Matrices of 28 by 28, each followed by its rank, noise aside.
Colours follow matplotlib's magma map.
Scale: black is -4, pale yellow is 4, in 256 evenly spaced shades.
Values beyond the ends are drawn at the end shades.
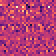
six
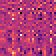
three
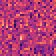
six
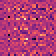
four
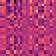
two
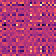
two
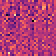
six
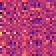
four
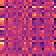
two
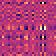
two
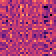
three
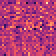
six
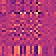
two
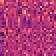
six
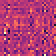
four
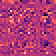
six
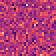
six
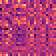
three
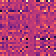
three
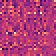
four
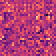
six
